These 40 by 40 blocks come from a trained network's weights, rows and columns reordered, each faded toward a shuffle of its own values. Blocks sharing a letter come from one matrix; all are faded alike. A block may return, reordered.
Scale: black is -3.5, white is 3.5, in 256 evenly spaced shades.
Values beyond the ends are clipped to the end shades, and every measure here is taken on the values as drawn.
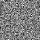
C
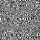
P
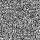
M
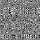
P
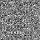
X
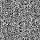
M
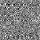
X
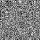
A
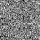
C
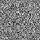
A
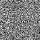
X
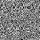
A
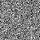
C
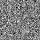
M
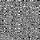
P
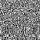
X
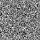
C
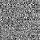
X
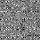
P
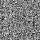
M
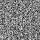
M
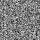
M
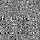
P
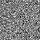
C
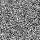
M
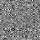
P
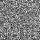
C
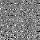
P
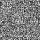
A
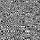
P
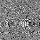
P
